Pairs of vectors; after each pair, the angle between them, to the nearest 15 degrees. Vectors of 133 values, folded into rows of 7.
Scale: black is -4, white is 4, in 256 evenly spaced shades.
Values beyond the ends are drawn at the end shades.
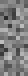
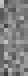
75 degrees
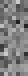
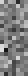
135 degrees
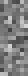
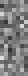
90 degrees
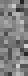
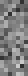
45 degrees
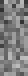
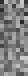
15 degrees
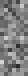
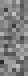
150 degrees
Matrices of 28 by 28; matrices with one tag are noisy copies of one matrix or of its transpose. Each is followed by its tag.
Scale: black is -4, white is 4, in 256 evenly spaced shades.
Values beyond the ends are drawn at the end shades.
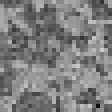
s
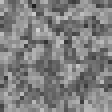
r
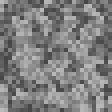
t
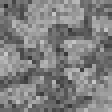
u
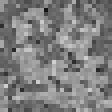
t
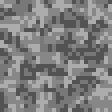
r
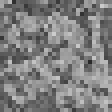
t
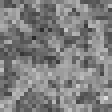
s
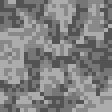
u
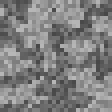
u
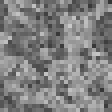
s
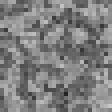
r
